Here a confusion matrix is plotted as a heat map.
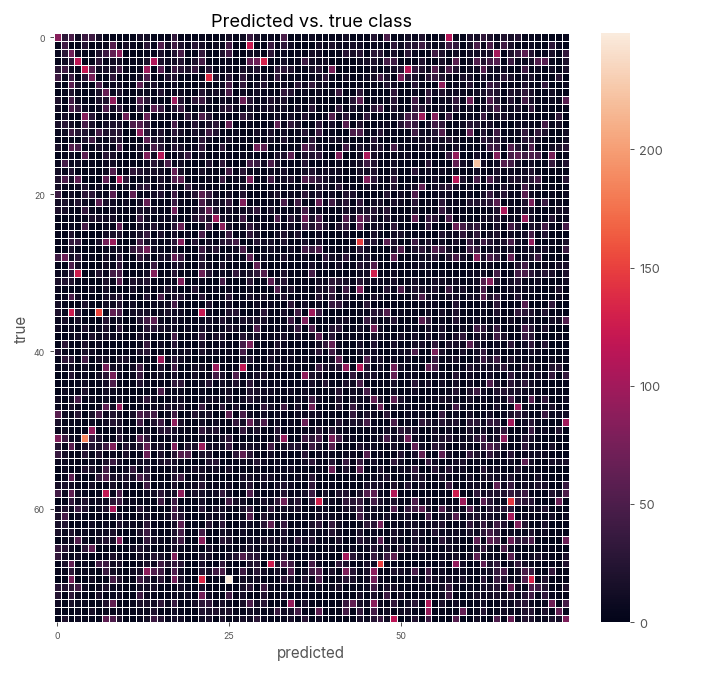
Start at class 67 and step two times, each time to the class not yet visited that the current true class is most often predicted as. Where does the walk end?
9
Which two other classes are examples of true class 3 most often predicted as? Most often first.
30, 14
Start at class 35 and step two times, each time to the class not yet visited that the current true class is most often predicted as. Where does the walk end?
56
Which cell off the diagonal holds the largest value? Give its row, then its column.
69, 25
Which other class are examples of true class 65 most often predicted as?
5
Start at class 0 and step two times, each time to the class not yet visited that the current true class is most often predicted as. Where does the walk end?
64
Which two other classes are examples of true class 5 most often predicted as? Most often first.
22, 50
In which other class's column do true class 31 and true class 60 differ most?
8
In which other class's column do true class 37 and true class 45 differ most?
46
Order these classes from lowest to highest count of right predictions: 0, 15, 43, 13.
43, 13, 0, 15
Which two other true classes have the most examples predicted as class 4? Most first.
51, 10
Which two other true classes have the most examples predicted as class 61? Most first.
16, 28
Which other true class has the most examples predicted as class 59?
73
